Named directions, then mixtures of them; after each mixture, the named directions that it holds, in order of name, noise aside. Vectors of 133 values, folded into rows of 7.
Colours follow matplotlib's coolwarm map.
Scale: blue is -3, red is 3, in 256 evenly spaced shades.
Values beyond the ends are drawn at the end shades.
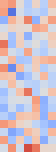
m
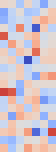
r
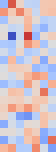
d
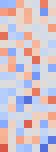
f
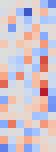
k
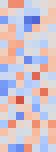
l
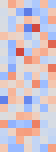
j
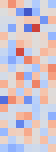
j, k.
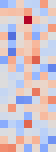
d, f, l.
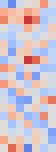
f, l, r.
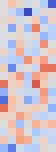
j, k.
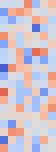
k, m, r.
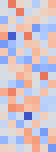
d, r.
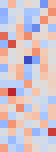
l, r.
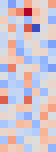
j, k, m.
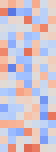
m.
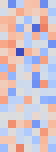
d, j.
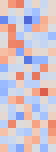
l.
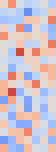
j, r.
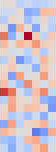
d, k, r.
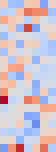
f, j, l.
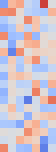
d, f, j.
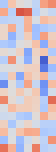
d, k.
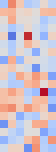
d, k.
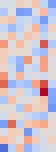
k.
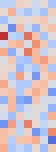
f, k, r.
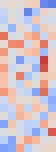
k, r.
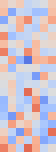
f, m, r.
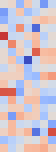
r.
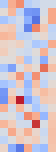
j, l.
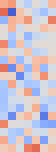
m.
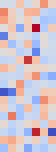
r.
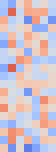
m.
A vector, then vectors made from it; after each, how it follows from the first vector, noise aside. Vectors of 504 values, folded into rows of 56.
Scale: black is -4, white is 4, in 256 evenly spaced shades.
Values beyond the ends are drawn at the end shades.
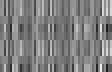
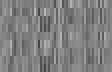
wrapped around, negated, shrunk.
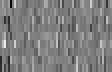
reversed, negated, partly zeroed.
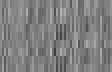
wrapped around, negated, shrunk.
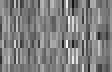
wrapped around.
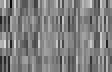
reversed, negated.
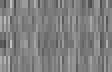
reversed, shrunk.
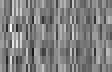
wrapped around.
